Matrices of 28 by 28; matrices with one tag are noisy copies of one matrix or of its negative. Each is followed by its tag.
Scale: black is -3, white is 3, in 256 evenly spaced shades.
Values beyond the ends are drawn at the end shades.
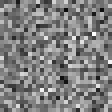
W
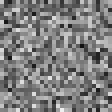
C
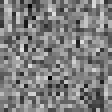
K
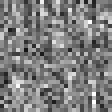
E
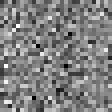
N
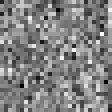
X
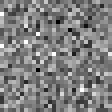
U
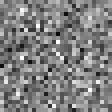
U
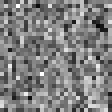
X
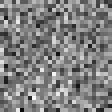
N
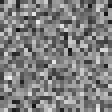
C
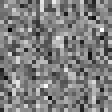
E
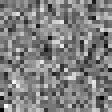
E
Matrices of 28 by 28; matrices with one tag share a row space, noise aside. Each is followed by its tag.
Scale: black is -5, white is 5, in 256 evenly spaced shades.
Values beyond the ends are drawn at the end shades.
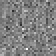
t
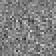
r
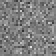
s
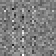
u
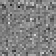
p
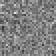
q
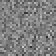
t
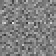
t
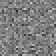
r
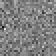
q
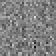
t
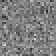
p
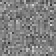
p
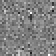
s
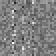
u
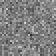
r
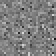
s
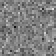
q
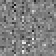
u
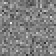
p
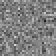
q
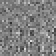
r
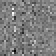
u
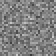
r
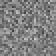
t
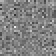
q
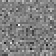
p
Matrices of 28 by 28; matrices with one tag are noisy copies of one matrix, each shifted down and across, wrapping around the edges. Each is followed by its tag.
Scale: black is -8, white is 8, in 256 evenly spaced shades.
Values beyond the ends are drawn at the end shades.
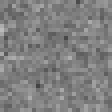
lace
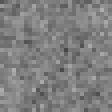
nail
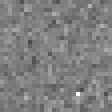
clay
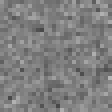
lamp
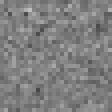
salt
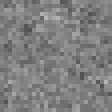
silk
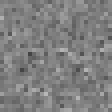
salt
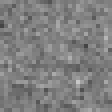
lace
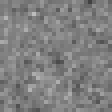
silk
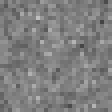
nail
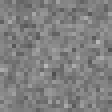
lamp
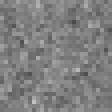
nail
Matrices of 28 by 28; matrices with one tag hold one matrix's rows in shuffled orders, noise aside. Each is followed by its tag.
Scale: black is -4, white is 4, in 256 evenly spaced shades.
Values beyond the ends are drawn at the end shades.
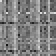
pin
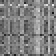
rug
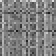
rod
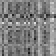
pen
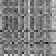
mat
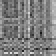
mat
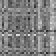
pen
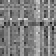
rug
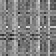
pin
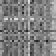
mat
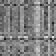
rug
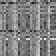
pin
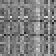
rug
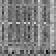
pen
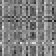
rod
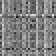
rod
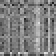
rug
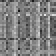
pin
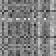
pen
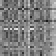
mat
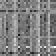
pin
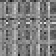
pin
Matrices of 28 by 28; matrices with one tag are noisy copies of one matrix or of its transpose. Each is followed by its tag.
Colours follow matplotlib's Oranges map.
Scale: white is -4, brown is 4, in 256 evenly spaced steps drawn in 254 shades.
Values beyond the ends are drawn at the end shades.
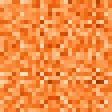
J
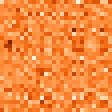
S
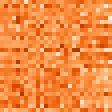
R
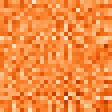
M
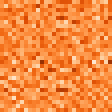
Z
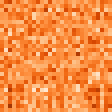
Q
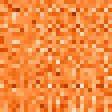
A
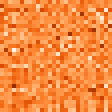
A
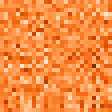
M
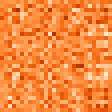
Q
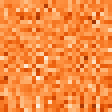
M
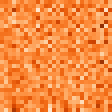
A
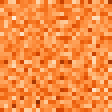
Z
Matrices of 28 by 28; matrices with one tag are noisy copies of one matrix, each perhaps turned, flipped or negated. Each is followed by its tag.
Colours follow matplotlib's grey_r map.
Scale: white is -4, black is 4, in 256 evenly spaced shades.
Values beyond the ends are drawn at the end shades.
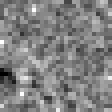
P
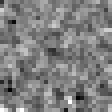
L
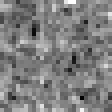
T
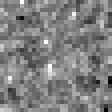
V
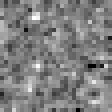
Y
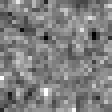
Y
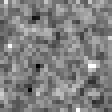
Y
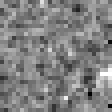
P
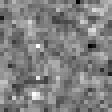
Y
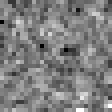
V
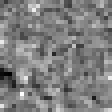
P
